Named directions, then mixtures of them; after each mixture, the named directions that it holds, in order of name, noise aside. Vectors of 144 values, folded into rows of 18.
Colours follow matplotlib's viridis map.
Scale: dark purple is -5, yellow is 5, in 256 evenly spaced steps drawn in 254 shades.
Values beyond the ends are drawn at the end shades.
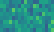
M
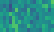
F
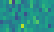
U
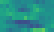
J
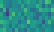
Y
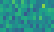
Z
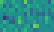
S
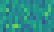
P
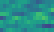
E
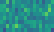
P.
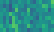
F.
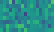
P, U.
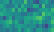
E, M, Z.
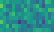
J, P, Y.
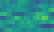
E.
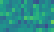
E, J, M.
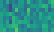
F.
